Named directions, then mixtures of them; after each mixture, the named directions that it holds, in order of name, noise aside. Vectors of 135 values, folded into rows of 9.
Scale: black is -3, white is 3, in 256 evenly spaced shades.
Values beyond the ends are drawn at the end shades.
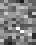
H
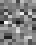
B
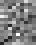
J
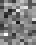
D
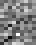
D, J.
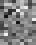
D.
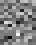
B, J.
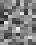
B, J.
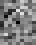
B, D.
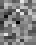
B, D.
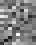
J.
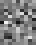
B.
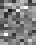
D.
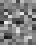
B.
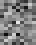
D, J.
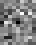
B, D.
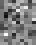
D.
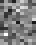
D.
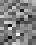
B, J.
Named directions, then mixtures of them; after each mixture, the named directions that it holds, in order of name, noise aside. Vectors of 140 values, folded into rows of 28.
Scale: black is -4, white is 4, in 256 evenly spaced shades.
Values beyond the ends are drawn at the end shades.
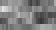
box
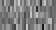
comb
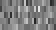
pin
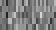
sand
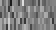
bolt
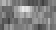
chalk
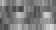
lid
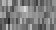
bolt, chalk.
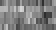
box, chalk, lid.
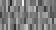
bolt, comb.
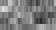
box.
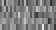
comb, pin.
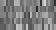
comb, lid.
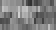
box, chalk, pin.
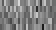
comb.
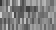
bolt, chalk.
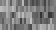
bolt, box, sand.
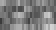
lid.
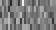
bolt.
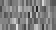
comb, pin.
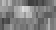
box, chalk.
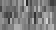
lid, pin.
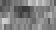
box, chalk.
